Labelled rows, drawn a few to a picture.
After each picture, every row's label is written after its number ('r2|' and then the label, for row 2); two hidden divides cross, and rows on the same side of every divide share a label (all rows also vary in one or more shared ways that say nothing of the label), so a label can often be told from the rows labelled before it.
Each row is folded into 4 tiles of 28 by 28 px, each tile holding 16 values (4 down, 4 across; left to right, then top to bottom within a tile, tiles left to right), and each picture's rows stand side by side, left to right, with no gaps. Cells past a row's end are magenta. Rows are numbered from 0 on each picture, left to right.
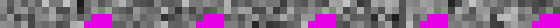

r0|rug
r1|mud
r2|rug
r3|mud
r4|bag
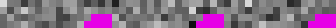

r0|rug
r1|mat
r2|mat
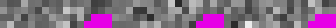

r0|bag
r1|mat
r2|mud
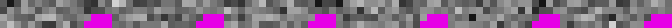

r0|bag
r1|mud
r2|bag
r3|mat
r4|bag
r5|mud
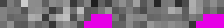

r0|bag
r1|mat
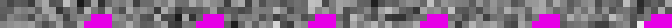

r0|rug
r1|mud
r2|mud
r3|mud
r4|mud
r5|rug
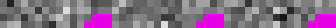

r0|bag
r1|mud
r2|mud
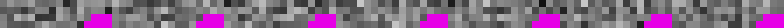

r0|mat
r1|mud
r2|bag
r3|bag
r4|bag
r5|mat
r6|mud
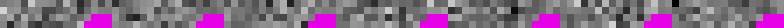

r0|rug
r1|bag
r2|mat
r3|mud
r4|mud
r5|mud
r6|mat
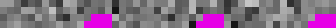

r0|rug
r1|mat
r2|mat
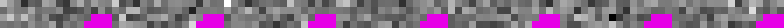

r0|mud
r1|rug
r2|rug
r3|mud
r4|rug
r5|mud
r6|mat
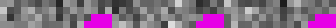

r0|rug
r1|bag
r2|rug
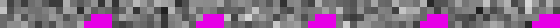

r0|rug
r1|mat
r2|mud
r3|bag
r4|mat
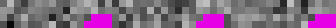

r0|mud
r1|mud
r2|rug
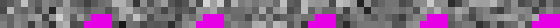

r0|bag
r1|mud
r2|mat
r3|mud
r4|bag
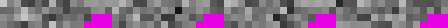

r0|mud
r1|mud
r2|mud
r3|bag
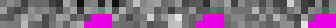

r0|rug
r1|bag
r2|rug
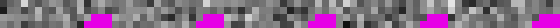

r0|mat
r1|mud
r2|mud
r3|mud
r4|rug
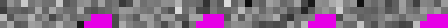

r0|mat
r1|bag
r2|rug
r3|rug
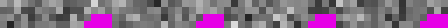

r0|mud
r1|mud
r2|bag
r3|mud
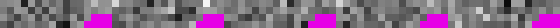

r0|mud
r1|mud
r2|mat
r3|mud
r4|rug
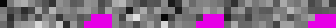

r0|mat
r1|mud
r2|bag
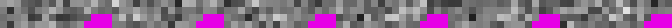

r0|mud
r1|mud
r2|bag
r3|bag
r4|bag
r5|bag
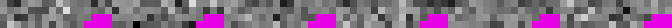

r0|bag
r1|mat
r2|mud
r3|bag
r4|bag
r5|mud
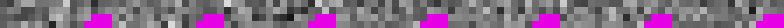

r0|bag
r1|bag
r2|mud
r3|rug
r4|mat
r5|rug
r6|rug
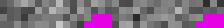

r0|mat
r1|bag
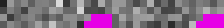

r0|mat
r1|rug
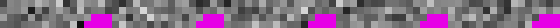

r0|mat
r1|bag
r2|mat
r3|mud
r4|rug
